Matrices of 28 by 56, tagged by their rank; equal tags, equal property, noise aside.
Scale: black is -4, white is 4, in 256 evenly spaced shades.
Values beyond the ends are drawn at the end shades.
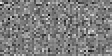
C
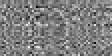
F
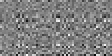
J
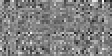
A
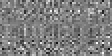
F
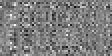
F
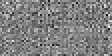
C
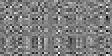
J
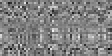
F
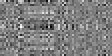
J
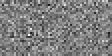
C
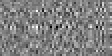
F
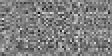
A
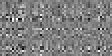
J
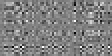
J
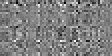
J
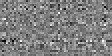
A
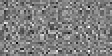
A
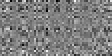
F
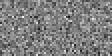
C
